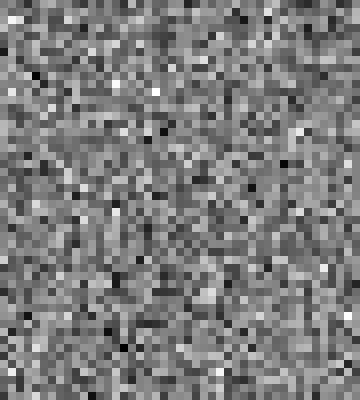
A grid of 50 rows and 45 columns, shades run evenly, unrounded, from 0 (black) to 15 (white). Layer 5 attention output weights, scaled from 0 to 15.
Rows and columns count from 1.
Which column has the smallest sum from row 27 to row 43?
39
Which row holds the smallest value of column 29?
36
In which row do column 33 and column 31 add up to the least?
42
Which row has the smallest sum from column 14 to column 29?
41
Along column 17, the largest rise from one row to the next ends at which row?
49
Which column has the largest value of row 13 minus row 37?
1
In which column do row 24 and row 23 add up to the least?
32
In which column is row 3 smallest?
31
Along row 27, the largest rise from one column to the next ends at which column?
15
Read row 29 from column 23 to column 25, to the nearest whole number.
4 5 11
